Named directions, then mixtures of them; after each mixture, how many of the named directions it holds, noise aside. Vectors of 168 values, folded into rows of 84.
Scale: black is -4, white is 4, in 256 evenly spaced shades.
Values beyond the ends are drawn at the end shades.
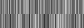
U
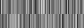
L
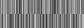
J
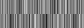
two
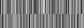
two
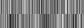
three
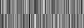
three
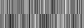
two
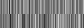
one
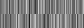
two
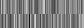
three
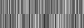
one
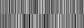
two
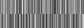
one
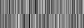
two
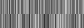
one
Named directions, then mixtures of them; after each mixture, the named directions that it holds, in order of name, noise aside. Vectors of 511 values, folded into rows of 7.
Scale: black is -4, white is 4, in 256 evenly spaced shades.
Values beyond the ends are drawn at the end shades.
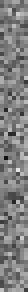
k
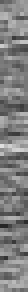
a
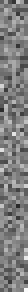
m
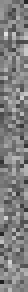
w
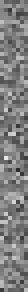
k.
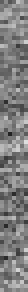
a, k, m.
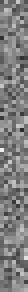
k, m.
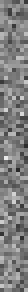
k, w.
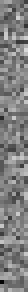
a, k, w.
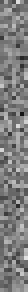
k, m.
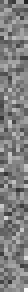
m, w.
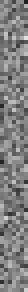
m, w.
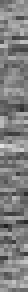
a.
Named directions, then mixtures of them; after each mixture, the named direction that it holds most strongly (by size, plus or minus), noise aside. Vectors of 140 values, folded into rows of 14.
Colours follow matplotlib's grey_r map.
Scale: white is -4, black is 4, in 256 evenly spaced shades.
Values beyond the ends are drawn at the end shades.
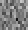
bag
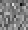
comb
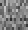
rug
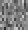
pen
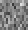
comb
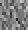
bag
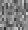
pen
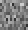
comb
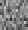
rug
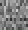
rug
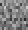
rug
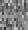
pen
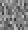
pen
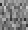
rug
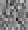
bag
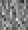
bag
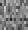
rug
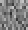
bag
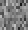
rug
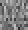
rug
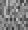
rug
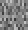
pen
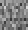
rug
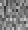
rug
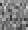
rug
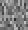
pen
